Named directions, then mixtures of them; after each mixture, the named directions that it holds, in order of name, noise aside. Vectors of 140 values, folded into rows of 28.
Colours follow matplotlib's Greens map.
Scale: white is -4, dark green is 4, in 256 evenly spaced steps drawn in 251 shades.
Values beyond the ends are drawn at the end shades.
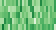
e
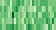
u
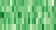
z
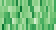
e.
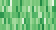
e, u, z.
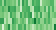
e.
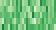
e, u.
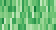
e, u.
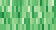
e, u, z.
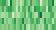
e, u, z.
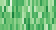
e, u, z.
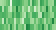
e, u, z.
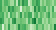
e, z.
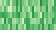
e, u, z.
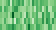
u.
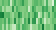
z.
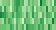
e, u, z.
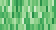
e, u, z.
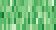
z.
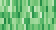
e, u, z.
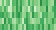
e, u, z.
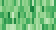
e, u, z.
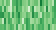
e, u, z.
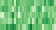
u, z.
